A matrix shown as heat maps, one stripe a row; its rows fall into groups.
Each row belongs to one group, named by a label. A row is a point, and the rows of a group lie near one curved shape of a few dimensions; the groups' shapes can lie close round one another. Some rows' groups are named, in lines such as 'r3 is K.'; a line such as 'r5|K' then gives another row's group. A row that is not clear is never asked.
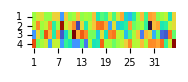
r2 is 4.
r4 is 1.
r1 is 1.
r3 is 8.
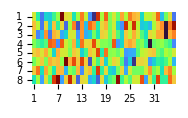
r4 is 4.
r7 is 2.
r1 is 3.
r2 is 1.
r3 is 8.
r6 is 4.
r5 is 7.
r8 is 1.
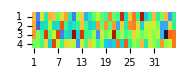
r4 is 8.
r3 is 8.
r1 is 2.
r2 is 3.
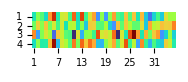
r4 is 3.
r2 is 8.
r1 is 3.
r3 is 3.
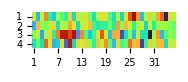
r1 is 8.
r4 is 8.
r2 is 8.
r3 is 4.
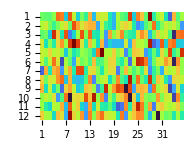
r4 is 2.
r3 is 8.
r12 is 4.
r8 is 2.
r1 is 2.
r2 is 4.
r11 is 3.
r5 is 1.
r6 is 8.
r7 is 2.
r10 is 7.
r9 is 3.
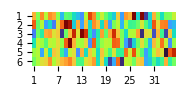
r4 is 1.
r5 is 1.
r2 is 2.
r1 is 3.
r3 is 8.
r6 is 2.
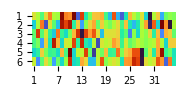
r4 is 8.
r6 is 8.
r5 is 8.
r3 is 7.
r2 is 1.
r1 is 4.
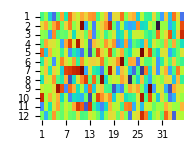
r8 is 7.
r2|4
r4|2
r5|3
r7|4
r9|2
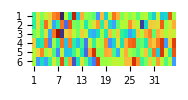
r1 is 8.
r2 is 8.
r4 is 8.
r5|1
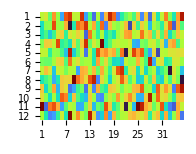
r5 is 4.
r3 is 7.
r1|4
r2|7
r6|2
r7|3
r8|4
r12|3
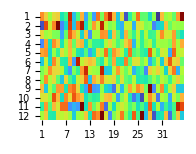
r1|4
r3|2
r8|7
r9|2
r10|4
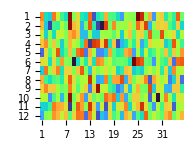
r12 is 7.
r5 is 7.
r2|3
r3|2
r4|2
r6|1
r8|3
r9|2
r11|7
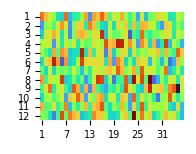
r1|7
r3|7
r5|8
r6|8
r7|3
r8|3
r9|1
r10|1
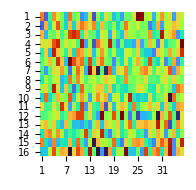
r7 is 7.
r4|4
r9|8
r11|8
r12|1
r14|1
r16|7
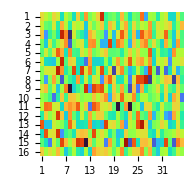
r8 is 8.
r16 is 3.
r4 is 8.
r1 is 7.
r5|2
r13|3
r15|1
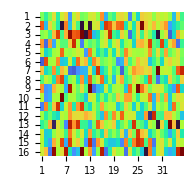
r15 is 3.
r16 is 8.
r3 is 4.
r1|7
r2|3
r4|2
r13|1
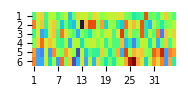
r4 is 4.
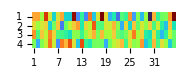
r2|7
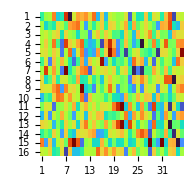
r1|7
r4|4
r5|4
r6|1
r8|8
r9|4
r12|1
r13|3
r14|8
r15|2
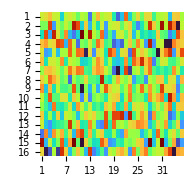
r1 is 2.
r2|1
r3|8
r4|2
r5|1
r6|3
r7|2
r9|2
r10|1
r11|8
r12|3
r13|3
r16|8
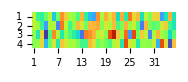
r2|4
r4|1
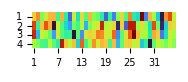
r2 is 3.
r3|3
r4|4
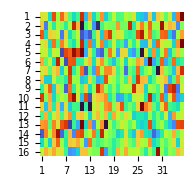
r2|2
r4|8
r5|4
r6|2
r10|2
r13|8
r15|2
